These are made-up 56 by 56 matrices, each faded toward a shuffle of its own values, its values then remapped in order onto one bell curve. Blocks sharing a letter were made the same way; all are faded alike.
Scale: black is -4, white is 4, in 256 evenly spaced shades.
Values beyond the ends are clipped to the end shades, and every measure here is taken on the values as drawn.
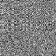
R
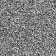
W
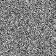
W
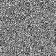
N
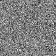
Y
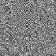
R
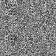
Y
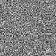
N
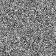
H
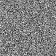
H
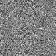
N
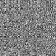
R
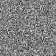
H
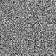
N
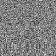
R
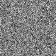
W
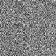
N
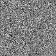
W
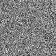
Y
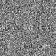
N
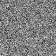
W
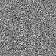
N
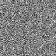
N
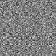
R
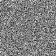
W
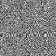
R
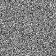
W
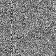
W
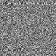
R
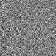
R
